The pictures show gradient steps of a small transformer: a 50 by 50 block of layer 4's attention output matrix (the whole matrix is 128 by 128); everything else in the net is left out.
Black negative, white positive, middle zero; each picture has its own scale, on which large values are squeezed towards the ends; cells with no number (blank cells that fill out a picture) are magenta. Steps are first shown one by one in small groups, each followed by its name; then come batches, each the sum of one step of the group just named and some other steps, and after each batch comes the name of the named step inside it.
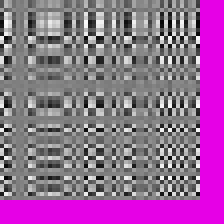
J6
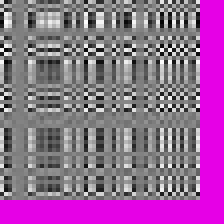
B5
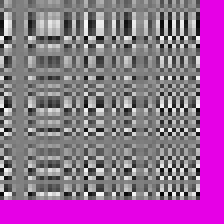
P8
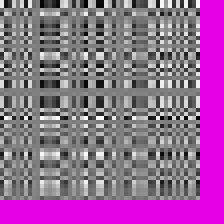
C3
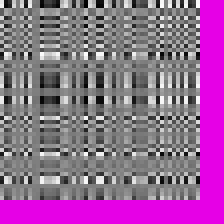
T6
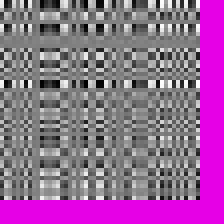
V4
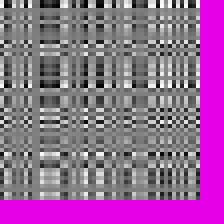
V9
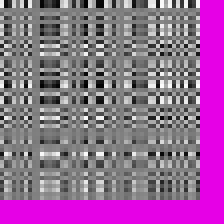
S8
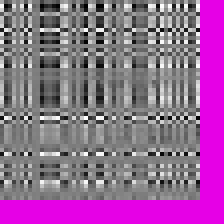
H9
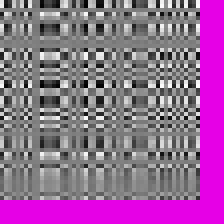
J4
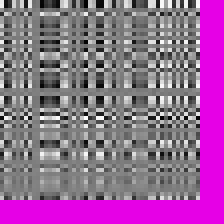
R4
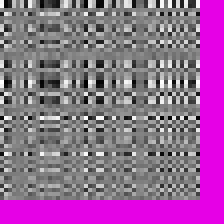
R4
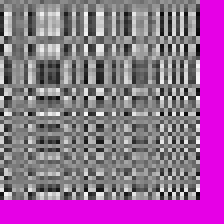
P8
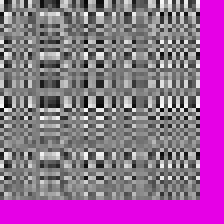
C3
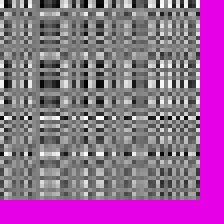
C3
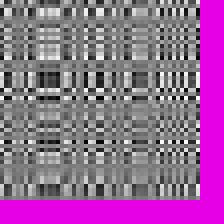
T6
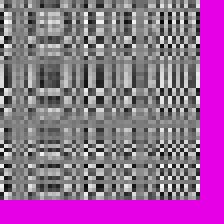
V9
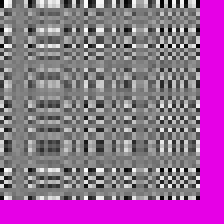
P8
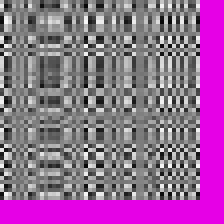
V9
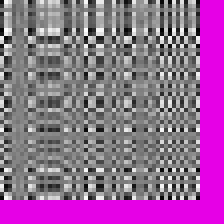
P8
